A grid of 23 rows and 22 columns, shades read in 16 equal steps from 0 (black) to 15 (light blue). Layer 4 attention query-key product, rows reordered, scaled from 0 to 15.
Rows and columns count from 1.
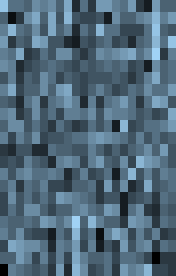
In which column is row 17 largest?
8
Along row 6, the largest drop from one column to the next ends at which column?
3
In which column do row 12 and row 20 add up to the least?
7
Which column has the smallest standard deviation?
4
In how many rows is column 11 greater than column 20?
9
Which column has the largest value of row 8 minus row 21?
13
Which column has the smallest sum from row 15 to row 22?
20
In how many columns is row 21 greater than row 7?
13
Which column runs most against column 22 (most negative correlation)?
10
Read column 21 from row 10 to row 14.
6 9 6 11 8
